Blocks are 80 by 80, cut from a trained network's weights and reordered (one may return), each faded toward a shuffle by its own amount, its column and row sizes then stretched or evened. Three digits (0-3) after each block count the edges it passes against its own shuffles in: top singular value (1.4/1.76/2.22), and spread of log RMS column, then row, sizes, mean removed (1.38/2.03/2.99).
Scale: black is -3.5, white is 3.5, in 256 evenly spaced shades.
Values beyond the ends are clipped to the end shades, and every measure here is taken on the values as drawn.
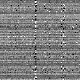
3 2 0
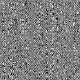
0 3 1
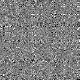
2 2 2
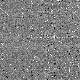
0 1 0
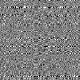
3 0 3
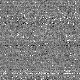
1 1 2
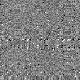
2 1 1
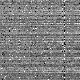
3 2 0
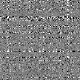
2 2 3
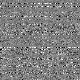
0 0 3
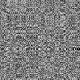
3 1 2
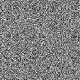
2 0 1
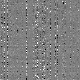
1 3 0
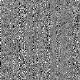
0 3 0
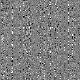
1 3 0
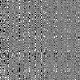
3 3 1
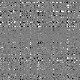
2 2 3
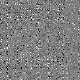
0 2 2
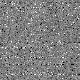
1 0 1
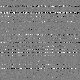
2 0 3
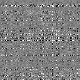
2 2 3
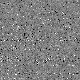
0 0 1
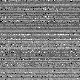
3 0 2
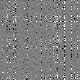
2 3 2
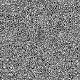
1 1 0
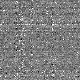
1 2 1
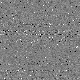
0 0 2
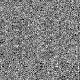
2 0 0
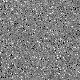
1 0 1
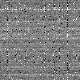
2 2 1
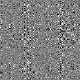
2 3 2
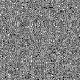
2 1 0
